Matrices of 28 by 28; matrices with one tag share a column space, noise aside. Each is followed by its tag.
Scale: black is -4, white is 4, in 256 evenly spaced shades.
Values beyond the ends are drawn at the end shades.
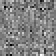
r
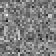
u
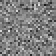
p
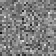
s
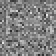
s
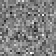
u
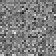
s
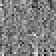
r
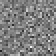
s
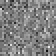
r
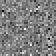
s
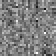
r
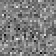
u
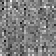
r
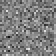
s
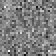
r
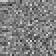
p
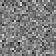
p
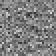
s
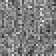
r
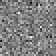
p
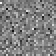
s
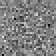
s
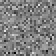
p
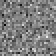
u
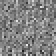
r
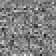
s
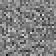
s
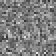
u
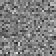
p
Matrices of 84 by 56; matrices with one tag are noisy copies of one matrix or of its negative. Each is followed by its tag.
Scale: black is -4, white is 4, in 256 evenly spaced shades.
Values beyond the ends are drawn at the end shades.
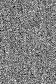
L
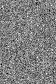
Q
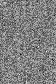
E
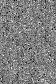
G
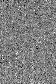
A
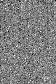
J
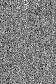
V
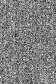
G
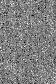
G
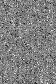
G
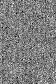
G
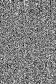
V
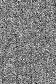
G
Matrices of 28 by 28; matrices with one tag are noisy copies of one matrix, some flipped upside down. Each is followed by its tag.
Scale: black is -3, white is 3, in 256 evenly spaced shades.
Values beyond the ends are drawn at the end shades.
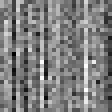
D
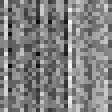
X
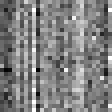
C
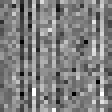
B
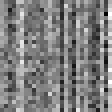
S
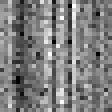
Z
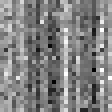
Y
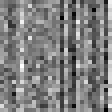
S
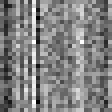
C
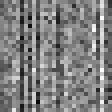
B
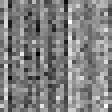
X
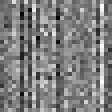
B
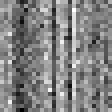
Z
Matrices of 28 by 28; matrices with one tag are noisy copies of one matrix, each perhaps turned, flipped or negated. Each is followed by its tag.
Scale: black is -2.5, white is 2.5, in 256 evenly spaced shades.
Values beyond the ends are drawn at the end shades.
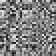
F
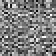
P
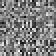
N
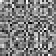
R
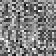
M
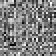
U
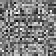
U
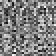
M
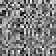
N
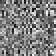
N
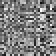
F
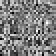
F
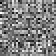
U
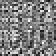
M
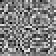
R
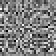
R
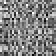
P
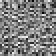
P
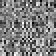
N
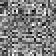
U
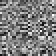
N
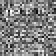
U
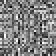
U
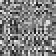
F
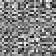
P
